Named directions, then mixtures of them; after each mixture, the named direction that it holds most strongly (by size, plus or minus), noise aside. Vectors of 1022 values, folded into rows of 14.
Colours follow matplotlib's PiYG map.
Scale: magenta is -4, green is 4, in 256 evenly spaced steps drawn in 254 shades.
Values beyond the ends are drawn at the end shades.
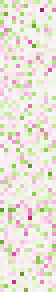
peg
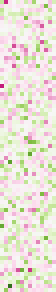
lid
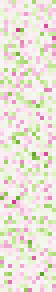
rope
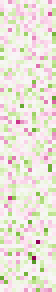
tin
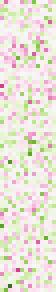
lid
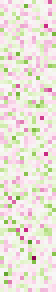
rope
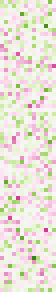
rope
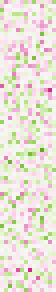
lid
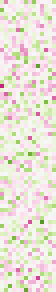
lid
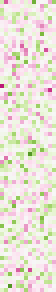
lid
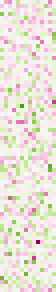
tin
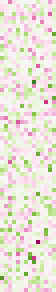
tin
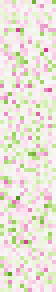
rope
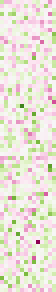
tin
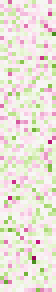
tin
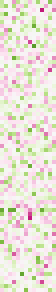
peg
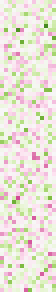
rope
